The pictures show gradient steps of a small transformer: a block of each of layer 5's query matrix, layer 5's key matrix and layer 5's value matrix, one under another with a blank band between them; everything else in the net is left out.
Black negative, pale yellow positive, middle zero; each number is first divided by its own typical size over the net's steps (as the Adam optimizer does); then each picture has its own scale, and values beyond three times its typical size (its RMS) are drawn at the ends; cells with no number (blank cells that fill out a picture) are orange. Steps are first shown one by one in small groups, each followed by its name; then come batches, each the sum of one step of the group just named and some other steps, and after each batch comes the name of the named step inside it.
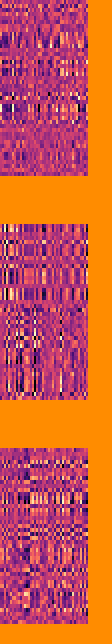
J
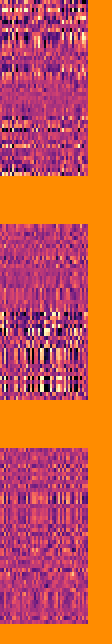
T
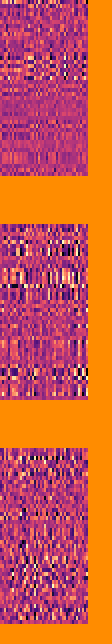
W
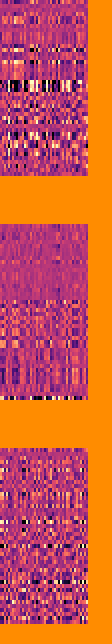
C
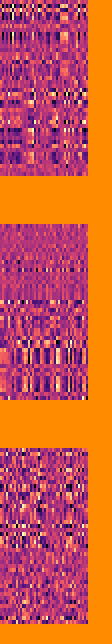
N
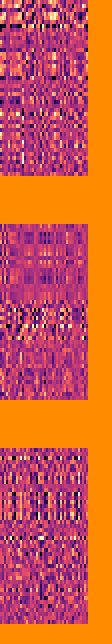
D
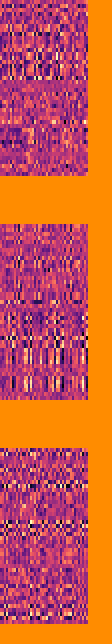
N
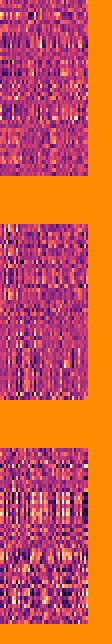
J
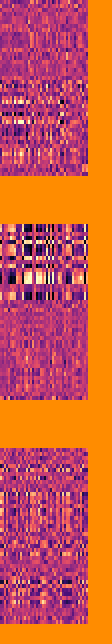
C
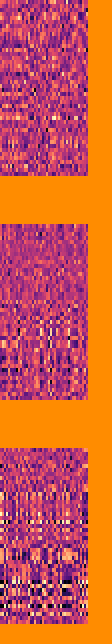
D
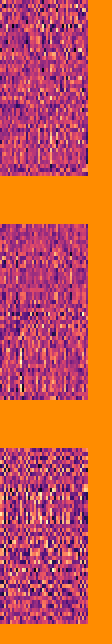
D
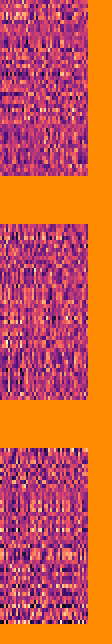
J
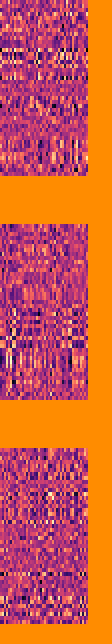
D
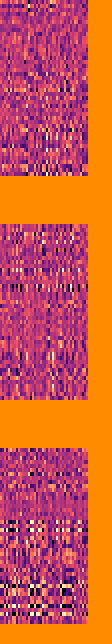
W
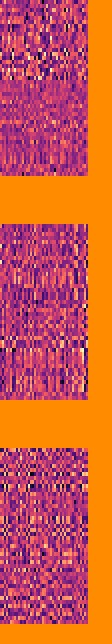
W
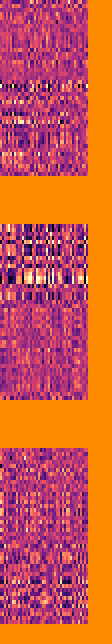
C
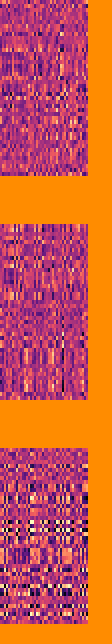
J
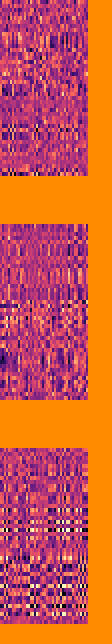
W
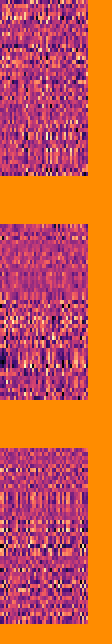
C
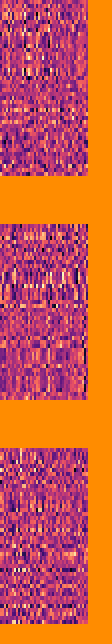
W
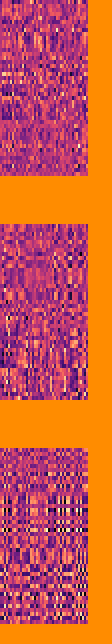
T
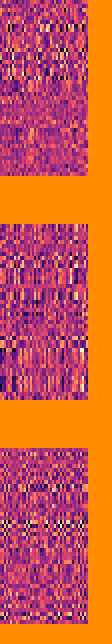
C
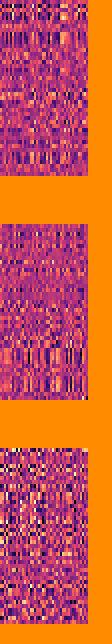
N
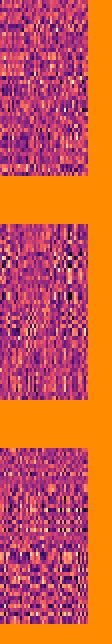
D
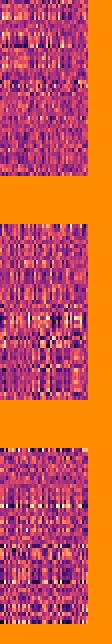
C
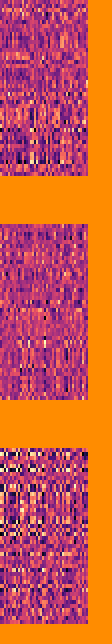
N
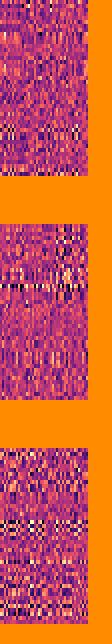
W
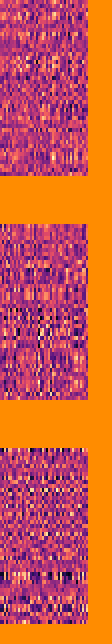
D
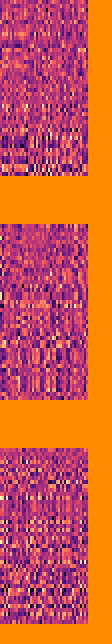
W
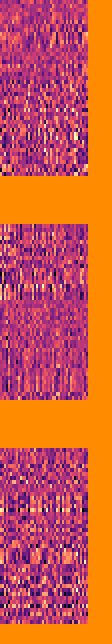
J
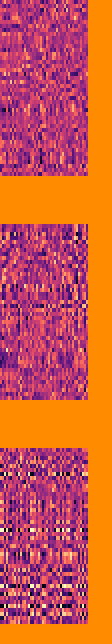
W
